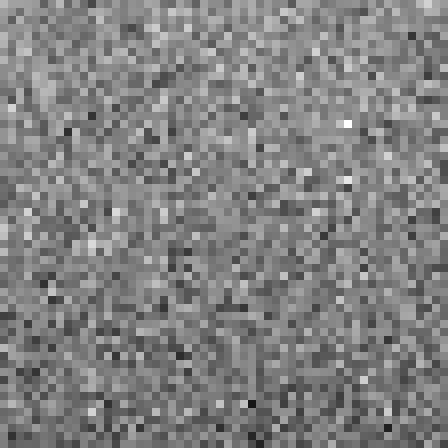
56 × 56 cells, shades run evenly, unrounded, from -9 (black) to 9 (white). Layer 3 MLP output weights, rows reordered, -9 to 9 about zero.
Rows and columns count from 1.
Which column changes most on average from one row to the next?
24
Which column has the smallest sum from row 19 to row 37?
22
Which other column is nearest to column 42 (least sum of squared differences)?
48
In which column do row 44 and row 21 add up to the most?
36
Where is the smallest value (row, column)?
51, 32
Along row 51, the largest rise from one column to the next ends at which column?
33
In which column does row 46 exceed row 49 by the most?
43
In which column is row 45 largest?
18
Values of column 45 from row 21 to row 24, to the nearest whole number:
2 2 3 2
